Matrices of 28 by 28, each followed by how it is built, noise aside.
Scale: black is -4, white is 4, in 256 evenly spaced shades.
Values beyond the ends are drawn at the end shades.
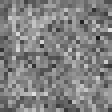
smooth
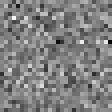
uneven rows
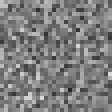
repeating columns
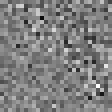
upper triangular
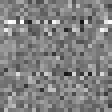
uneven rows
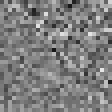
upper triangular
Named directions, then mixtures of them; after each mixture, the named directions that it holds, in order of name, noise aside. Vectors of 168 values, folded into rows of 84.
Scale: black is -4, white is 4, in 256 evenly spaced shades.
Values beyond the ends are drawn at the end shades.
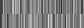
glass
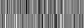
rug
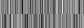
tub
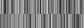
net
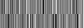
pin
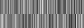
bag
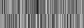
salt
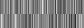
bag.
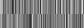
glass, net, tub.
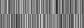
rug, tub.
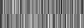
glass.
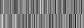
bag.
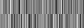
glass, pin, tub.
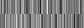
net, rug.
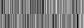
pin, salt, tub.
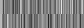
glass.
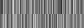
bag, glass, rug.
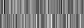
glass, net, salt.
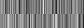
pin.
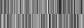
bag, glass, net.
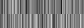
glass, rug, salt.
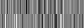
rug.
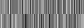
bag, tub.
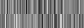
rug.
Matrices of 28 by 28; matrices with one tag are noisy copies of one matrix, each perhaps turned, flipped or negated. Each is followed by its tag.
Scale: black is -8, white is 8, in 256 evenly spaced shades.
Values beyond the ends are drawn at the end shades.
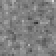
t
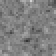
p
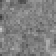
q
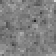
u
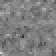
t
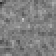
t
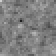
u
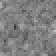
p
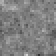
q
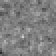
t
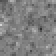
p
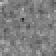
t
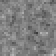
t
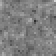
u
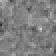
p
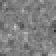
p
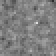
t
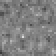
t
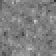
u
